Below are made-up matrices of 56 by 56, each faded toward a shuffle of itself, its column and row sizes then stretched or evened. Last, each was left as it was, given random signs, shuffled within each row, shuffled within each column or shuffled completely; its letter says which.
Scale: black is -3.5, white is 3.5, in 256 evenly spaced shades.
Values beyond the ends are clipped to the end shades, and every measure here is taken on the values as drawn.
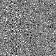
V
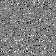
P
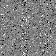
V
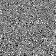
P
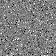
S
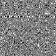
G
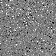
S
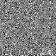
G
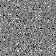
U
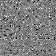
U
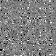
G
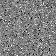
S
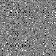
G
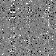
G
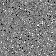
S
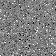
S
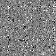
U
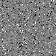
V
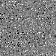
P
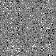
U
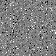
V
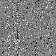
V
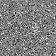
P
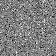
S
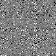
G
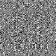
G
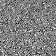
P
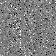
V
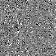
U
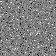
S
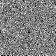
P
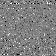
P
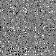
U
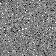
S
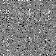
U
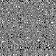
G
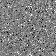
S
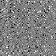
G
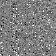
V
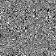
U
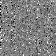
V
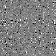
G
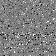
P
